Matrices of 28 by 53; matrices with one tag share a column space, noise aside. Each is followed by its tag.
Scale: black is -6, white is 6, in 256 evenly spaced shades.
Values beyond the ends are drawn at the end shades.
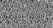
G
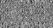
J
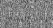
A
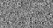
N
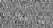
G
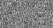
N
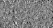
J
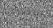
N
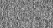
A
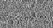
G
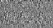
G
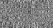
J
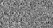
N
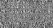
J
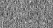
A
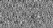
G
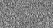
N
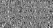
J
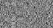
N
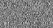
N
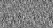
G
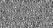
J
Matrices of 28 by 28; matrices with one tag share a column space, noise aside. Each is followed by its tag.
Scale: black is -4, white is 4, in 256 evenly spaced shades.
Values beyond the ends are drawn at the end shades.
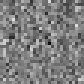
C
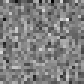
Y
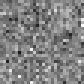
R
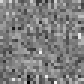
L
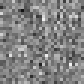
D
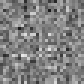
D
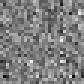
R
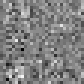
R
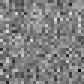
R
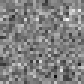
R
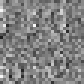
R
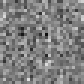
D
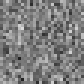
L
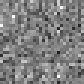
R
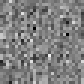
D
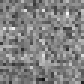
D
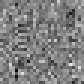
R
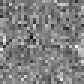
C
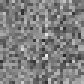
D
